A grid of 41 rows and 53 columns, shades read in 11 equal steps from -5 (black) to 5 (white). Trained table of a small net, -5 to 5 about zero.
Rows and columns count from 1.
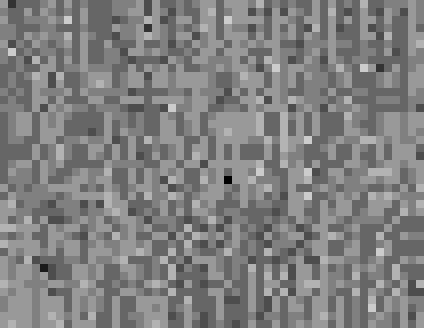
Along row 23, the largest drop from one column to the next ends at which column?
29
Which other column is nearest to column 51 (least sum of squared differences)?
15
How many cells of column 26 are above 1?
2
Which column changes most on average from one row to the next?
34
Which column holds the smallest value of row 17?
12
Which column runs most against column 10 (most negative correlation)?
52
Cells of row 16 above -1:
31
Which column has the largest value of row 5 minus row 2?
19
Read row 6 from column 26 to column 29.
0 1 1 -1
